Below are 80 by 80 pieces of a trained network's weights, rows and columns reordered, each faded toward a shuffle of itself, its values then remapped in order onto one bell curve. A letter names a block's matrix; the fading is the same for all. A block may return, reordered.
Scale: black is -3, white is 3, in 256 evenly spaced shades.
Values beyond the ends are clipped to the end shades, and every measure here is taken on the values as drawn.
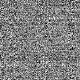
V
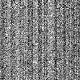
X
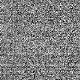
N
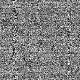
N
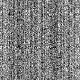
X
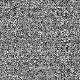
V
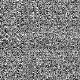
V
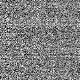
N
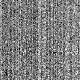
X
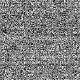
N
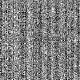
X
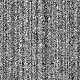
X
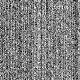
X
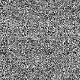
V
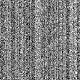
X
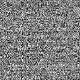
N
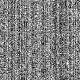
X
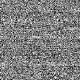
N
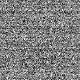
N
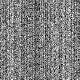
X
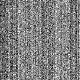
X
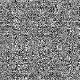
V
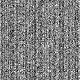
X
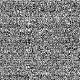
N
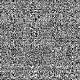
V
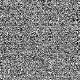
V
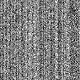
X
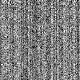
X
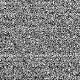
N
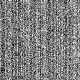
X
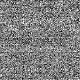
V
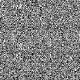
V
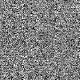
V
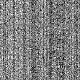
X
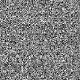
V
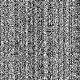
X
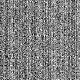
X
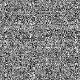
V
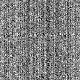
X
